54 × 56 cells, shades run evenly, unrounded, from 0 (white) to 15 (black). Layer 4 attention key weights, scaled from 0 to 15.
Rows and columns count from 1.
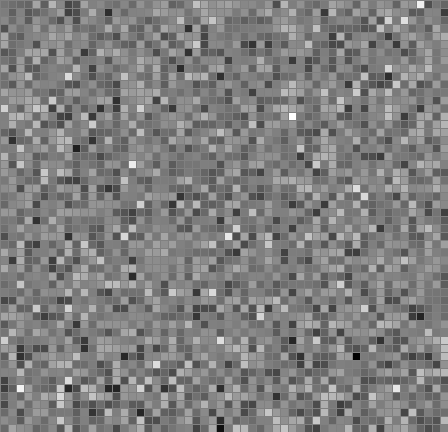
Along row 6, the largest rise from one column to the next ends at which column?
26
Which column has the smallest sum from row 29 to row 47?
43
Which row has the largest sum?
25
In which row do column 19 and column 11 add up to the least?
37
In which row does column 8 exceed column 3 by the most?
15
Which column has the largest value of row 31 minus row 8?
5
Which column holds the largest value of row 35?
17
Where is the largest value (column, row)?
45, 45
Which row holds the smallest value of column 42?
49
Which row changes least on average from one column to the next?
20
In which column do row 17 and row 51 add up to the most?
40
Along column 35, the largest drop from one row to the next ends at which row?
38
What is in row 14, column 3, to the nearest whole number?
9
